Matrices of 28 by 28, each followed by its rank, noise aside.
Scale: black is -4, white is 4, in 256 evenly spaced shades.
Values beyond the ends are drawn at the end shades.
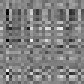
two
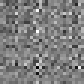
four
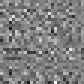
six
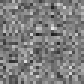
six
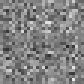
six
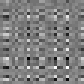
one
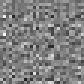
four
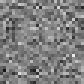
six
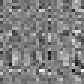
three
